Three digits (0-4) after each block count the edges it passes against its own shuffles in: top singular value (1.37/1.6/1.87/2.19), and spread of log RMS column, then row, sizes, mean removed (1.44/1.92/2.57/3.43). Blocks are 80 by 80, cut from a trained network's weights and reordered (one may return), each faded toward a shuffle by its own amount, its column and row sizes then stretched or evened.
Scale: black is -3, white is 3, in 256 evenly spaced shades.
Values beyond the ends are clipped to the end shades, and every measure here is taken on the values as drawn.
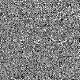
1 1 1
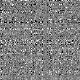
0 3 3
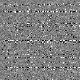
4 2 3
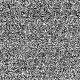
0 0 0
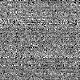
1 1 3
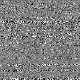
0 0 4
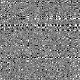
4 2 3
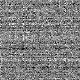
3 2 2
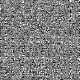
1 3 0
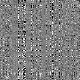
4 4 2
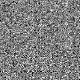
0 0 2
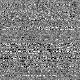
0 0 4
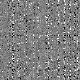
2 4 1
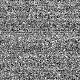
1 1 0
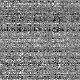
4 3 3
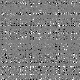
1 3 4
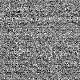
1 1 1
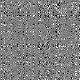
3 4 3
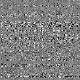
0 3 4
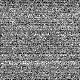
3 0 2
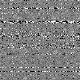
1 1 4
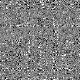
1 2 3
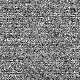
2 1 0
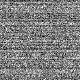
3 0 0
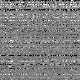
4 1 4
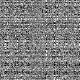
4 3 0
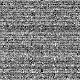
4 2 1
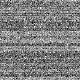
4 2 0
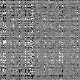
4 4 2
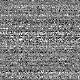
3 2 3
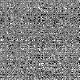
1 3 3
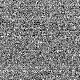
0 0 1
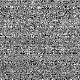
1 1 3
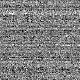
3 1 2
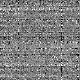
3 3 2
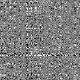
3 3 3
